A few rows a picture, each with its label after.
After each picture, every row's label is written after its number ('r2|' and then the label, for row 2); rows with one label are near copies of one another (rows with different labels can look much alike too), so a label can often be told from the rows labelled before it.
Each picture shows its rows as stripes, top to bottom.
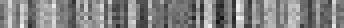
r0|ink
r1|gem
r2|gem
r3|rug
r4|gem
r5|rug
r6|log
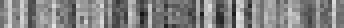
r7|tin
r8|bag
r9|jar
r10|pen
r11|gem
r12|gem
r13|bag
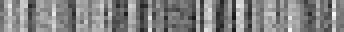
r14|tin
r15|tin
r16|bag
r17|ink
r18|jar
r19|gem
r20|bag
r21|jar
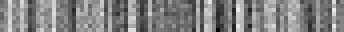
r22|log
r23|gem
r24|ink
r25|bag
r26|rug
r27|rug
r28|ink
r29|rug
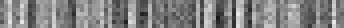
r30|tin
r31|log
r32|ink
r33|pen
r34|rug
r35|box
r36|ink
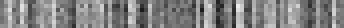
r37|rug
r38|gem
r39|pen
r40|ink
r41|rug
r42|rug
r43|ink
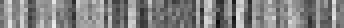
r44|bag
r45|bag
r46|tin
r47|pen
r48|ink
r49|rug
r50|rug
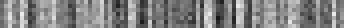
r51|gem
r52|tin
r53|bag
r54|log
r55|rug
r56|jar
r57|log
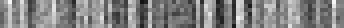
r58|pen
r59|ink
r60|rug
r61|bag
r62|gem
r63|gem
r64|jar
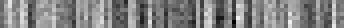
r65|box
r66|tin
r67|bag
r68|jar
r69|gem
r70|jar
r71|jar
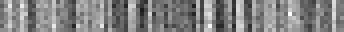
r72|pen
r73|box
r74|pen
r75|jar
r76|log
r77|gem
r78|bag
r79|ink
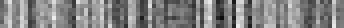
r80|bag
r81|jar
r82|gem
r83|gem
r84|bag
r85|tin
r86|ink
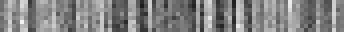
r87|jar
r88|jar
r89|jar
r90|pen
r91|bag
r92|box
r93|gem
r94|tin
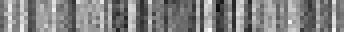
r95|bag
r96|rug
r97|rug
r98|tin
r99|box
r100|jar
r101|box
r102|log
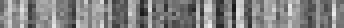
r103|gem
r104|jar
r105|jar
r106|pen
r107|ink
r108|bag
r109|bag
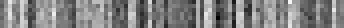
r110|jar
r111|box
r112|log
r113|rug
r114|rug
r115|jar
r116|jar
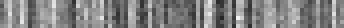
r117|bag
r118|bag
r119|log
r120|log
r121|gem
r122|log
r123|ink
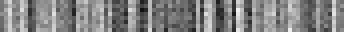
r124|pen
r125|jar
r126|pen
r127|ink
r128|gem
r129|box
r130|bag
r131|jar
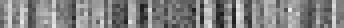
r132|ink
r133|pen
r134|jar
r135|gem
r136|pen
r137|box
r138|bag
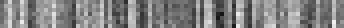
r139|box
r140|bag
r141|box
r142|gem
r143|rug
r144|log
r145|ink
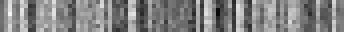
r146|box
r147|tin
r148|rug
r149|rug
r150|rug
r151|jar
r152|box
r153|tin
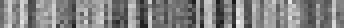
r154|jar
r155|rug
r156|pen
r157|gem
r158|jar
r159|gem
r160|pen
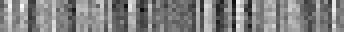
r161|tin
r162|box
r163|pen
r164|ink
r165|tin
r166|rug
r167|ink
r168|ink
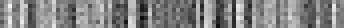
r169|rug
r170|tin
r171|pen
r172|jar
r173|pen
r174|box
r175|rug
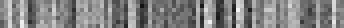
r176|pen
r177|pen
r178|ink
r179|rug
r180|pen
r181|log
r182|box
